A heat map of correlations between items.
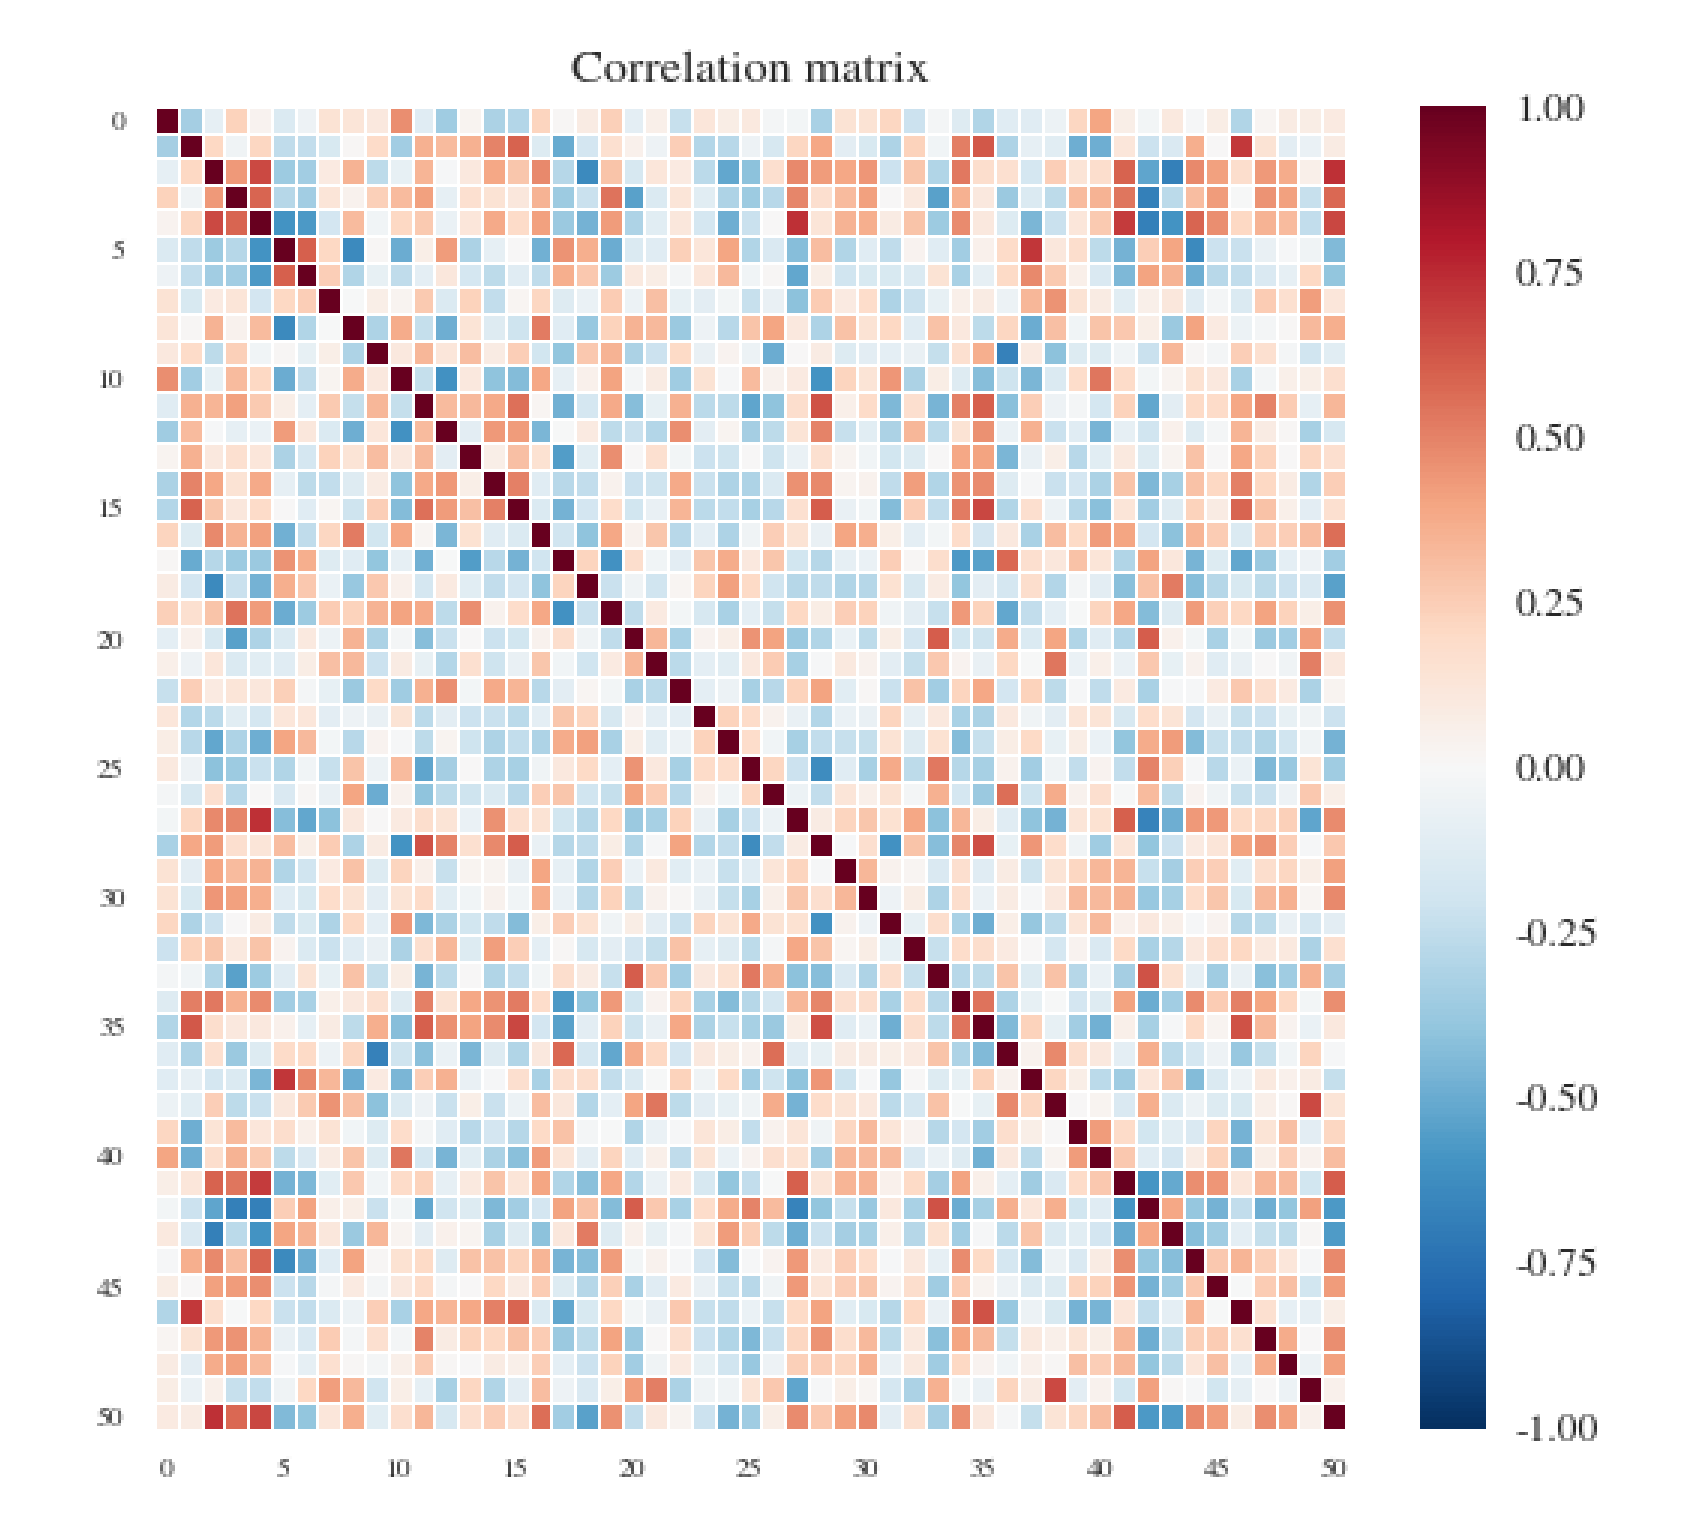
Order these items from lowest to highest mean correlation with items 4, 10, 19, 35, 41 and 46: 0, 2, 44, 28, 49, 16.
49, 0, 28, 16, 2, 44
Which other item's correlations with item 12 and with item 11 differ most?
19
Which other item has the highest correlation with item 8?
16
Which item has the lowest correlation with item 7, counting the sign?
27
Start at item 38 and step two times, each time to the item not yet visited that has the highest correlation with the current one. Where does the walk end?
21
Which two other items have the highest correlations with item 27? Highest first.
4, 41
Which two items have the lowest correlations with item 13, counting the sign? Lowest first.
17, 36
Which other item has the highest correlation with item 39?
40
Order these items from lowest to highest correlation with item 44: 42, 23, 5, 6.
5, 6, 42, 23
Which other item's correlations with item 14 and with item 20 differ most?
42
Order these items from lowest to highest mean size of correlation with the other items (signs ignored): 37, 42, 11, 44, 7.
7, 37, 44, 11, 42
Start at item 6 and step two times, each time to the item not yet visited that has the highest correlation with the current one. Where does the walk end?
37
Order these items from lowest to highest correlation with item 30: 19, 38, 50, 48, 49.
49, 38, 19, 48, 50
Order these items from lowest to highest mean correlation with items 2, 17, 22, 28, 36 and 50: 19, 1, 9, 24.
9, 24, 19, 1
